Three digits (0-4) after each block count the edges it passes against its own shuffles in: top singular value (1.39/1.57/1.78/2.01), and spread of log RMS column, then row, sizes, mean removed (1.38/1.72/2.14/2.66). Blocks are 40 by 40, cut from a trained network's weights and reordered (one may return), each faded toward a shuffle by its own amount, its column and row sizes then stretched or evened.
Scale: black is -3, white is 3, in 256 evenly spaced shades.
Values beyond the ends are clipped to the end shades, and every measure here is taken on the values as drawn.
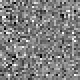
0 1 2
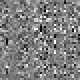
1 4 2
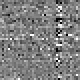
1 2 2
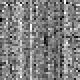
3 3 0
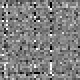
2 2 2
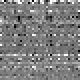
2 1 4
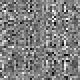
3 3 1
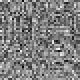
2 0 0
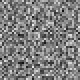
3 0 0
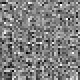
2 2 2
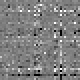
3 3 3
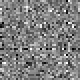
1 1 3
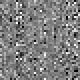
1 4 0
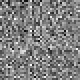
2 1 1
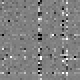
2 3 2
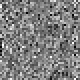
0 2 0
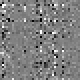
1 4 2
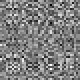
4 2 3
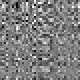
3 4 3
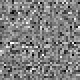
1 0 3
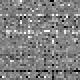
2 1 3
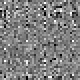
2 3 2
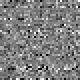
0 1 4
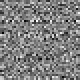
3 0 2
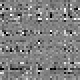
1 3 4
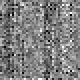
2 2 1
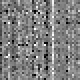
3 4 1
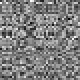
4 0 3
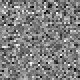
0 1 2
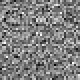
3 0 0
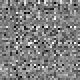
1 2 3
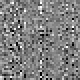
1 4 1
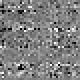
1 3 4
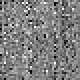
0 3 0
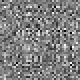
3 2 2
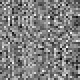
3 2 0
